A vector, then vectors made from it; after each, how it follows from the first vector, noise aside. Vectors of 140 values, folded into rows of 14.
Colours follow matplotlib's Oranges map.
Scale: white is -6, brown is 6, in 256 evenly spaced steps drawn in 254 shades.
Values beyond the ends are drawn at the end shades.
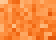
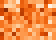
wrapped around, negated, scaled up.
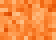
wrapped around.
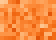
copied.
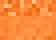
wrapped around, partly zeroed.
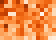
reversed, scaled up.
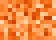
wrapped around, scaled up.
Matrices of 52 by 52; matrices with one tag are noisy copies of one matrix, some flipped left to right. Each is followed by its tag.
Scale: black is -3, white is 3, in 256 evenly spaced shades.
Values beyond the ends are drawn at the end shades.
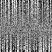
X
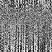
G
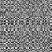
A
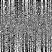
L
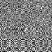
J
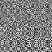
J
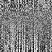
G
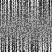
X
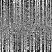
X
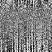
G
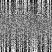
L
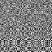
J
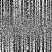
X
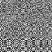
J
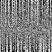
X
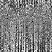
G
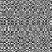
A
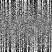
L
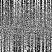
X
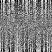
L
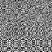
J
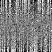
L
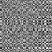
A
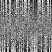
L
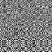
J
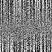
X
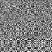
J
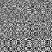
J
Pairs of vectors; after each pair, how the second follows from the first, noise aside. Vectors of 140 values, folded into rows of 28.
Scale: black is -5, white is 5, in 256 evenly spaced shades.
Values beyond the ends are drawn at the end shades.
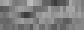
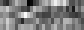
negated, scaled up.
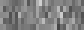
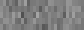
reversed, negated, shrunk.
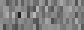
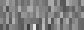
wrapped around, negated.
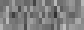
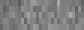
reversed, negated, shrunk.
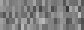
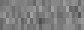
negated, shrunk.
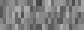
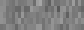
negated, shrunk.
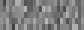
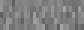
wrapped around, shrunk.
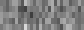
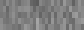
wrapped around, shrunk.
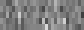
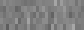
wrapped around, shrunk.
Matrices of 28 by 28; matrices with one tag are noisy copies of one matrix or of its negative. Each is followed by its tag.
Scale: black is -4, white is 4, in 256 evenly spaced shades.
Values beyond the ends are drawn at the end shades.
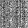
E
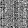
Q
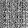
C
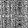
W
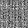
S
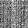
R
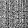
C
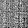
C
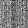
R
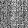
R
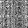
W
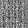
S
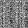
E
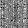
Q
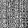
C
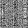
Q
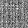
S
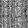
W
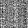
Q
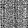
Q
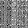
R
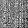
C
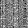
Q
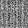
S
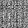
S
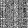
Q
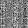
Q
